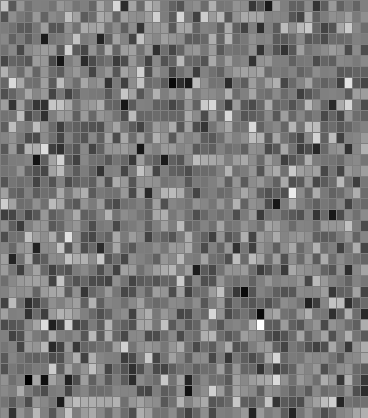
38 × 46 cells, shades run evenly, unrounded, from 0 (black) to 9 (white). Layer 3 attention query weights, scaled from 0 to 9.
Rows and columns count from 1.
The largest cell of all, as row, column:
30, 33
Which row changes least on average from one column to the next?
21
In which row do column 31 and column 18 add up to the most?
7
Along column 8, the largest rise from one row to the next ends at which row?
15
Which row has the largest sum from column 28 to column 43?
35
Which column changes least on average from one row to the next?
45
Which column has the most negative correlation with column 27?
46
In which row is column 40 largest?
13
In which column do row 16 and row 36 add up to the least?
24
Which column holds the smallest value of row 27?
31
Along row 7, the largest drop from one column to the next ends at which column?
19
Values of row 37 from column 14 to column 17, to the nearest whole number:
6 6 4 5
